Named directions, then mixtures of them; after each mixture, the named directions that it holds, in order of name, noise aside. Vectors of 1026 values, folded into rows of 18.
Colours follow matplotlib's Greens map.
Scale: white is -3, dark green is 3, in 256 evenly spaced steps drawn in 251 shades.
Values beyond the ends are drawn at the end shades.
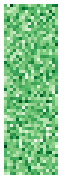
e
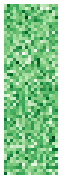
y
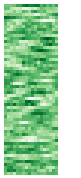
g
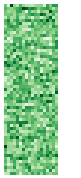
e, g.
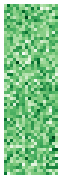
y.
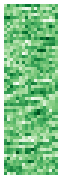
g, y.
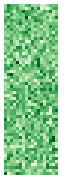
y.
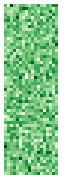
e.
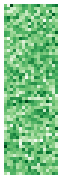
e, g.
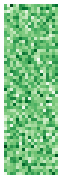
e, y.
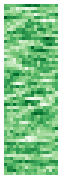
g.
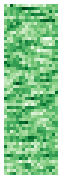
e, g.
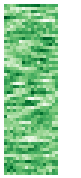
g.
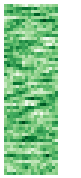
g.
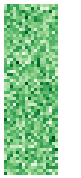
y.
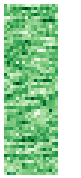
g, y.
